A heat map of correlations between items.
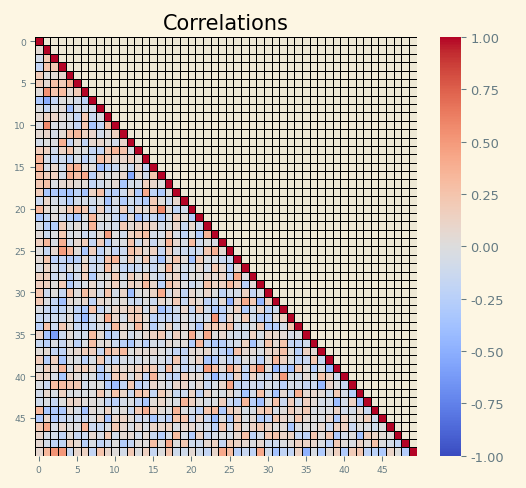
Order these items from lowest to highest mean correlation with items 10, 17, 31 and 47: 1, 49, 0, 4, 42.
42, 49, 4, 0, 1
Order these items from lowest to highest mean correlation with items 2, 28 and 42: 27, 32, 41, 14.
27, 32, 41, 14
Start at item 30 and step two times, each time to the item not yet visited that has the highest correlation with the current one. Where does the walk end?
20
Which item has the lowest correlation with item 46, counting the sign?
33
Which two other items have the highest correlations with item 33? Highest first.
23, 9
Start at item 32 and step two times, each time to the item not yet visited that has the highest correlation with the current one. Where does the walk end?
15
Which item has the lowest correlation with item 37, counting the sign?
41
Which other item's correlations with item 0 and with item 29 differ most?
31
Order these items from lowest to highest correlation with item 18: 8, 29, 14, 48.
48, 29, 8, 14
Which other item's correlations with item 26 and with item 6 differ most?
16
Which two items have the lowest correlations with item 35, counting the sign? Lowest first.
2, 49
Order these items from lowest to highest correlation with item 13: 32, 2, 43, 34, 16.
43, 2, 16, 32, 34
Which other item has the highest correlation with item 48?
17
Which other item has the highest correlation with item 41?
25
